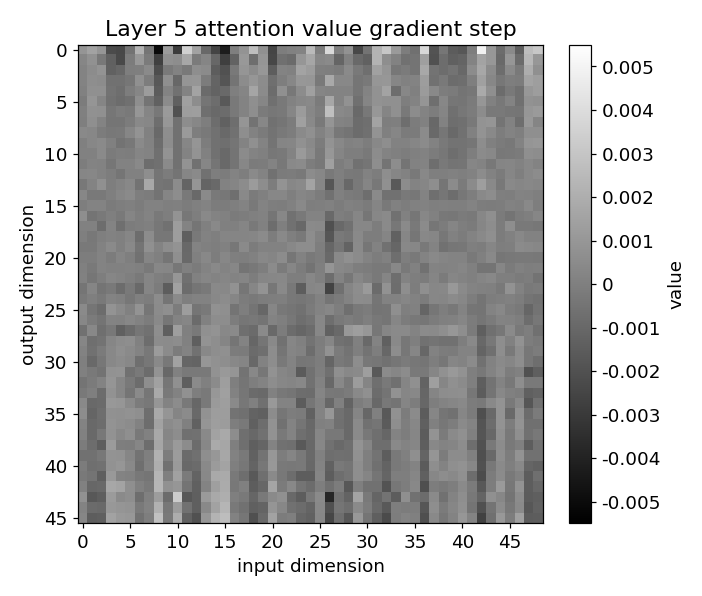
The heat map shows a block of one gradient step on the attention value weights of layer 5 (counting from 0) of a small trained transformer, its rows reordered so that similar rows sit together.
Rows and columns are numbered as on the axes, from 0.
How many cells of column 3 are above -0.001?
43
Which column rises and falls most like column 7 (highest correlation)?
21
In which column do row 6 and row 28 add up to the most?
26
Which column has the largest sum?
10
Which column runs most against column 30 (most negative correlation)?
9
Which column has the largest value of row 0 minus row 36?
42
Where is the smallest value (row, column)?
0, 8
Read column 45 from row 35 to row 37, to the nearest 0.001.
-0.001 0 0
